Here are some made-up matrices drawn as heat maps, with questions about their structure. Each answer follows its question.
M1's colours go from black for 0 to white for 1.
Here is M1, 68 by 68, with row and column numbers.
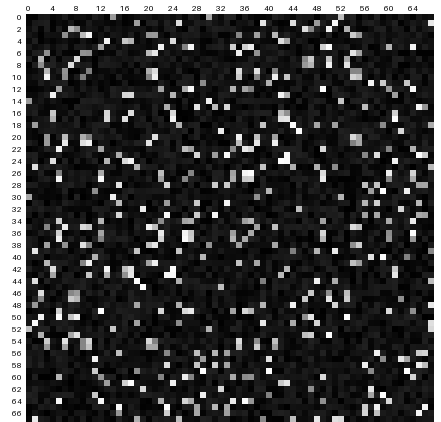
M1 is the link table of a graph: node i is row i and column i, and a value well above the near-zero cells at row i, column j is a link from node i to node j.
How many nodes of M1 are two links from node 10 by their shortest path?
9
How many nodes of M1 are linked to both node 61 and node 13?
5
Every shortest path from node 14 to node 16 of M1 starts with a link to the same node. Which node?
node 30
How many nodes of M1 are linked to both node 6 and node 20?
8
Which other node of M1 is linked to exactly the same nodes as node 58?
node 15
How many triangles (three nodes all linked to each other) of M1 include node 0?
3
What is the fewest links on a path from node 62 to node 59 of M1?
2
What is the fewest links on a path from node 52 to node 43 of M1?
4
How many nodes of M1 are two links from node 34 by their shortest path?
1
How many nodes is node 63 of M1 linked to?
5
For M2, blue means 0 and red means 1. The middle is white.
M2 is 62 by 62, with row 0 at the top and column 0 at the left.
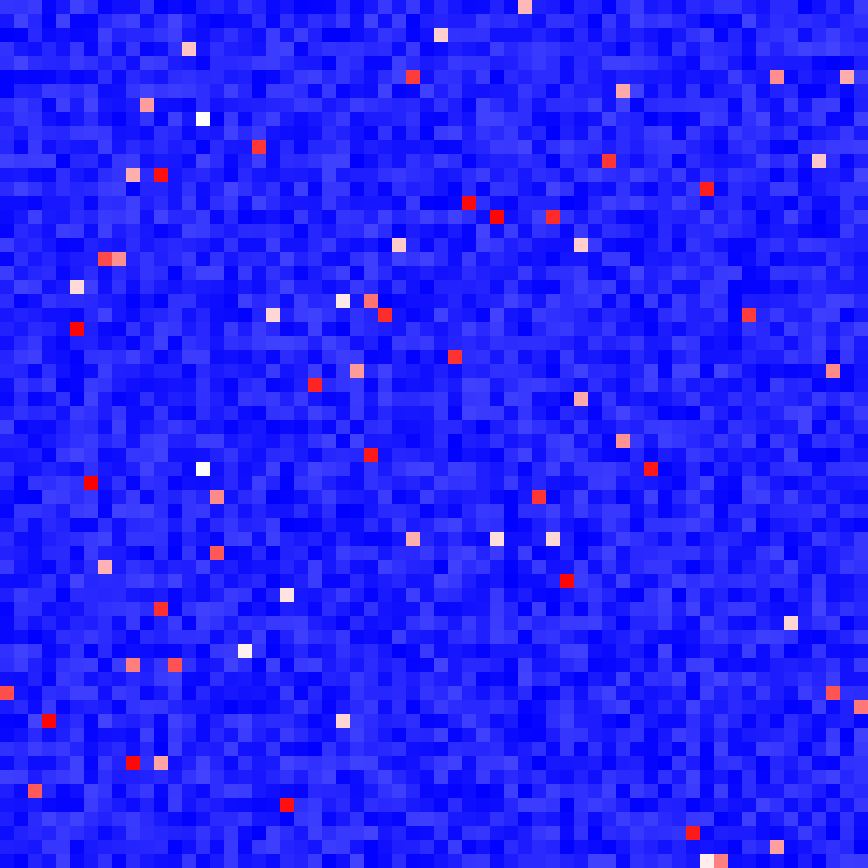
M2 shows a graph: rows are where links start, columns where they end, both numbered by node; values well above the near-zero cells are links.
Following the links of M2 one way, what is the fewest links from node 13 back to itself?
5
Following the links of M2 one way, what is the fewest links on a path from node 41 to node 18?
4
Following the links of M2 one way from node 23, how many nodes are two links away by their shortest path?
3
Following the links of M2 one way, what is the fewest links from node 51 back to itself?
5
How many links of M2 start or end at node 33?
3
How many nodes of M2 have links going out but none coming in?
7
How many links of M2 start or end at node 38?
4
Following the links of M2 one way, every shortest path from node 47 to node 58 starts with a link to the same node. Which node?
node 12
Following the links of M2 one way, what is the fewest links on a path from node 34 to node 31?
5
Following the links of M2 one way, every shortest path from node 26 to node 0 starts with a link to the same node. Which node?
node 59
